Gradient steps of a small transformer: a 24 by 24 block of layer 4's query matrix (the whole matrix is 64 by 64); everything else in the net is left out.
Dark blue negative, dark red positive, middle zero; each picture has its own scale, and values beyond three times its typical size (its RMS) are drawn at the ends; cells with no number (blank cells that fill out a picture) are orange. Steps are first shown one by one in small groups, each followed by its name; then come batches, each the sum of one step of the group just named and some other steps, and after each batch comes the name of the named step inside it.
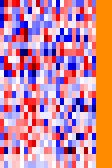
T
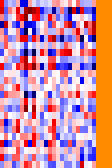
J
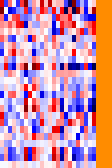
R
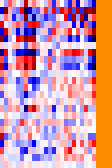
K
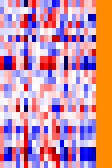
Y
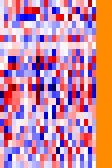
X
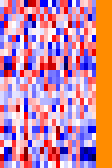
Y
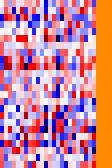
T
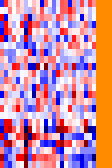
X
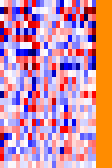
K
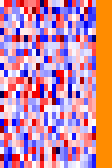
X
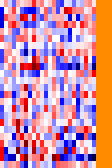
T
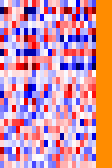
K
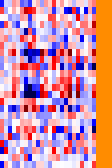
J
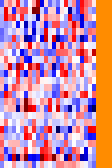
T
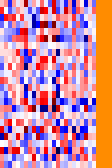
T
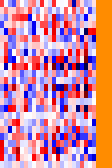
J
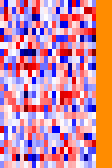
K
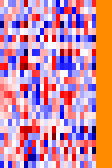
T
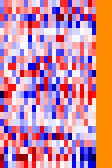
X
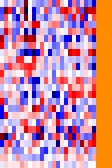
K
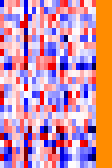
Y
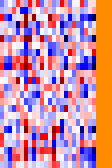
Y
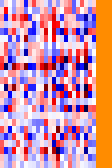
Y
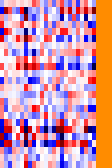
K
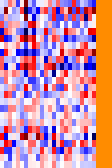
K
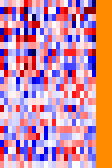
K
